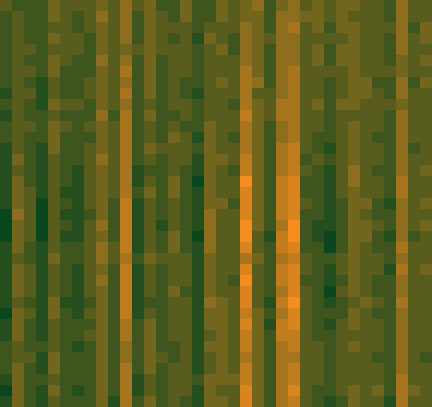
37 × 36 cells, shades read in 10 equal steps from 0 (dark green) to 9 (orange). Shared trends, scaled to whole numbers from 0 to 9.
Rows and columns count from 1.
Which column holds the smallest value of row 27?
28
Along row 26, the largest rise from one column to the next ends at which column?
21
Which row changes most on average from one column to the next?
22
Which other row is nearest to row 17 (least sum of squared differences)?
18
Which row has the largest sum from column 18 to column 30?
17
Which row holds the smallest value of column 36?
33
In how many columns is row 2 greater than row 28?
18
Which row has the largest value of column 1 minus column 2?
1
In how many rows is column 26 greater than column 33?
27
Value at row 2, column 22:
4
